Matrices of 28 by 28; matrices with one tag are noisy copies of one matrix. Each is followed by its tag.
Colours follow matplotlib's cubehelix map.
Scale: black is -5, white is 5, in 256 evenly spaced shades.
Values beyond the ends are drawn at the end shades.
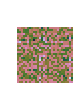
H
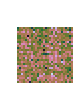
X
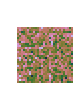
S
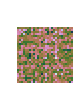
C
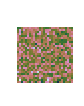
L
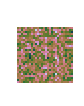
C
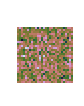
H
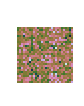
X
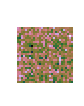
S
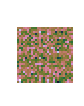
L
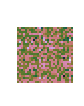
H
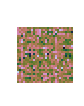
C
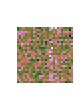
X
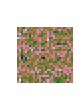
L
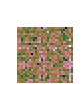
H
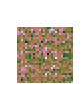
C
